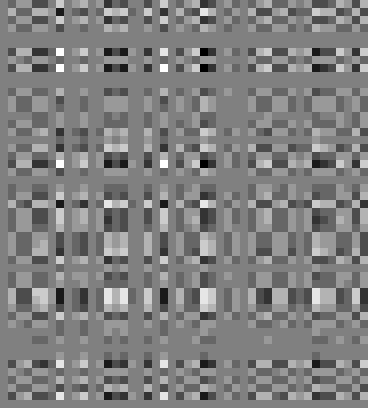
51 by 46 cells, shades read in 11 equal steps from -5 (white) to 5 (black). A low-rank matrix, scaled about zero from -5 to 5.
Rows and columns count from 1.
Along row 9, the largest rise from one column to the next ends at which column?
26
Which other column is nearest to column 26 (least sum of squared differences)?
14
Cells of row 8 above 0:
11
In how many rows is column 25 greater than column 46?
4
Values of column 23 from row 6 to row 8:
0 2 -1
